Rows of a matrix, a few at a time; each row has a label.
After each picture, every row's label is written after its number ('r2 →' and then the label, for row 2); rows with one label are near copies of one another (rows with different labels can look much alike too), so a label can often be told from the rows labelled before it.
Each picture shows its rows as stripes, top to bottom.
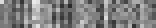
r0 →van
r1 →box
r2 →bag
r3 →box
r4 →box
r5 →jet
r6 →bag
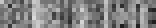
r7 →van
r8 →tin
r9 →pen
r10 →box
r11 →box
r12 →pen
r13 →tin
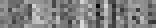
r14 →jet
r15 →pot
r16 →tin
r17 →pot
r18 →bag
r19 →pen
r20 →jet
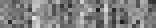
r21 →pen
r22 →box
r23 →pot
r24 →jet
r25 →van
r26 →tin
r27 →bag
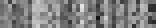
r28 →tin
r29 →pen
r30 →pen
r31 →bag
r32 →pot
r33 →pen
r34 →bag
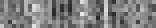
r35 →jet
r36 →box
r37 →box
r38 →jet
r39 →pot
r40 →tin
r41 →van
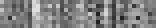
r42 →van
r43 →bag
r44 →van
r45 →pot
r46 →tin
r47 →pot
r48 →bag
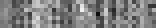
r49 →bag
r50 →pen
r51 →jet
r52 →pot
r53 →bag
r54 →box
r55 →bag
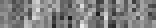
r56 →bag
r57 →pen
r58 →bag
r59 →pot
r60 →box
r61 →jet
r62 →jet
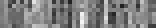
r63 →box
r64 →tin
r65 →box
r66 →jet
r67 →jet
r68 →jet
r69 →pen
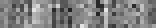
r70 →pot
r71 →bag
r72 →box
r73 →pot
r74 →box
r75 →box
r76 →jet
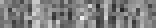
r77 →van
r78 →pot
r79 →tin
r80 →box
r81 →jet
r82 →bag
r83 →bag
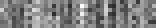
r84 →tin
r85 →jet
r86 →van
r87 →jet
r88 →bag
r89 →pen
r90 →bag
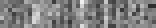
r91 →jet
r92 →pen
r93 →tin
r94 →bag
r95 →van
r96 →box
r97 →jet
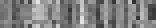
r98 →bag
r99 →pen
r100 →pen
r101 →pen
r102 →pen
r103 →jet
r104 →bag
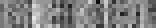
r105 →pot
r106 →box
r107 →pen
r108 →tin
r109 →box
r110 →box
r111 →bag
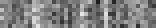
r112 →pot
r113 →pen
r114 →van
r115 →jet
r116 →van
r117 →box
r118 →tin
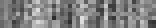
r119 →bag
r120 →jet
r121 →bag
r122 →box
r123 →jet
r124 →pen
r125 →pen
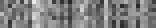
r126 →box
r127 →tin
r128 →pen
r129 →van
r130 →box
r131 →tin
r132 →tin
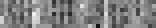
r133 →box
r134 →jet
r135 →tin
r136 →box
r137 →van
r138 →van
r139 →pot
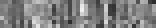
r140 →pen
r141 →jet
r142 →jet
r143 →jet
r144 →van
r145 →box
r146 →bag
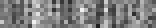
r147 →box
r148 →bag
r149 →jet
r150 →bag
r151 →pen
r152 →van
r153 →pot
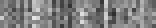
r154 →box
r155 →box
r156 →bag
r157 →jet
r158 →van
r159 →jet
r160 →box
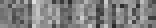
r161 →box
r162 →tin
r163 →bag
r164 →bag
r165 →pen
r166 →bag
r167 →pot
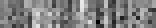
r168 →jet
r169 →jet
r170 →pen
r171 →bag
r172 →tin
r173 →pot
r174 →bag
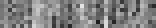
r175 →tin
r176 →pen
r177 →tin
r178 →bag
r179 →jet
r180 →pot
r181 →box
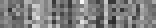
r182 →jet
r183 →box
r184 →tin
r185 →box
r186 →bag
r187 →jet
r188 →bag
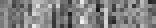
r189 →pen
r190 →bag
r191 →pot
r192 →box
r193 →jet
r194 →jet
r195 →box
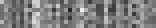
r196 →van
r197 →bag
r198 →jet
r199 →bag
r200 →box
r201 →van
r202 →bag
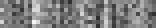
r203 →box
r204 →bag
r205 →van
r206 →pen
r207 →pot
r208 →van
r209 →pot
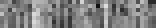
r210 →pen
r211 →pot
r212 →tin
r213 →van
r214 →box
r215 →box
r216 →box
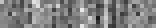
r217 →van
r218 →bag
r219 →jet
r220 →tin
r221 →pot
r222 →pot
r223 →jet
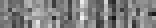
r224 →jet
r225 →jet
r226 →tin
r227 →pen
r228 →jet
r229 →bag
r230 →bag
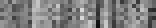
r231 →tin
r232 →bag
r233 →pen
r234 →pot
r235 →pen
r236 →pot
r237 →pot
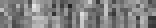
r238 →pot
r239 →box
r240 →van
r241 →jet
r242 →pen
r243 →pen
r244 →pen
